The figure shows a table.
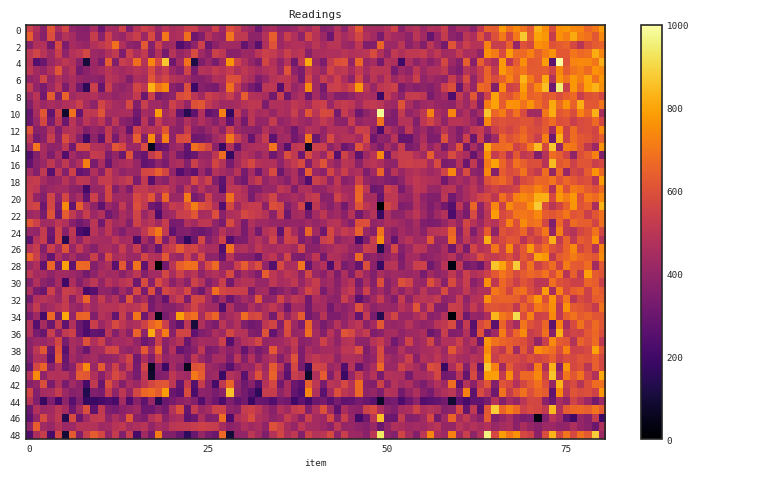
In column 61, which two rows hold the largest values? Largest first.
43, 4
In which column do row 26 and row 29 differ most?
49
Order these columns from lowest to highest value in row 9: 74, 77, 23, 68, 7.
7, 23, 74, 68, 77
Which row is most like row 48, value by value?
10
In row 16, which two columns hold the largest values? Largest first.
73, 65
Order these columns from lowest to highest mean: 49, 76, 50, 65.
50, 49, 65, 76
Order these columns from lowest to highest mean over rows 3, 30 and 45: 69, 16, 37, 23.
16, 37, 23, 69
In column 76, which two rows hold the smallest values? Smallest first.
46, 15
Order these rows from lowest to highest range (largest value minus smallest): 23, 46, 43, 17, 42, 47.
47, 23, 17, 42, 43, 46
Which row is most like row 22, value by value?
8
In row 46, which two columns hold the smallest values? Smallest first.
71, 5
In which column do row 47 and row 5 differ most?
79
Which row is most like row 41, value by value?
14
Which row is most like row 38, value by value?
2
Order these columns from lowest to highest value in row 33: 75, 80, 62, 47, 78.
47, 62, 78, 80, 75
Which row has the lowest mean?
44
